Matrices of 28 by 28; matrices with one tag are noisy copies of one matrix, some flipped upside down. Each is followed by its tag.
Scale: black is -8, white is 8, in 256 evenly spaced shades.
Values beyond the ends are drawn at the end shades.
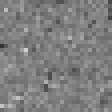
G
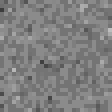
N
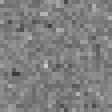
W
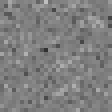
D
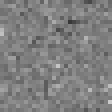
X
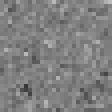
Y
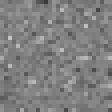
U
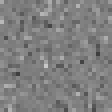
W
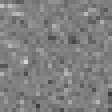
G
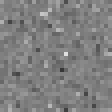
W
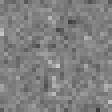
X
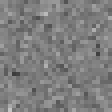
W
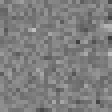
U
